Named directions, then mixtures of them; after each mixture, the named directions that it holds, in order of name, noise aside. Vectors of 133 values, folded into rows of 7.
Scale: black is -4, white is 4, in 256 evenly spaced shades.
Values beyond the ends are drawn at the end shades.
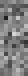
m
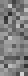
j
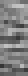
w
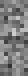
m, w.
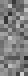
j.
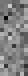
j, m.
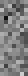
j, m.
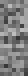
j, m, w.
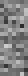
j, m, w.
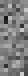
j, m, w.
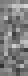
m, w.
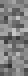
m, w.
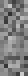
j.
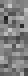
j, m, w.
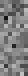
j, m.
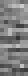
w.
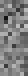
j, m.
